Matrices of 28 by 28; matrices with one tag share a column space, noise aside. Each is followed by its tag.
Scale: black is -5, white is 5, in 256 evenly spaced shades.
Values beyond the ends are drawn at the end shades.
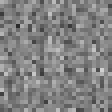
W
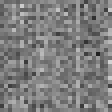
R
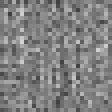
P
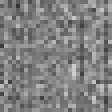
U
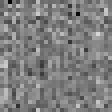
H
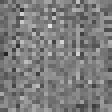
R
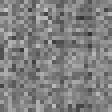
R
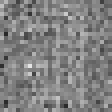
H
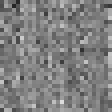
P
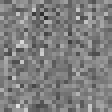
R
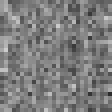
W
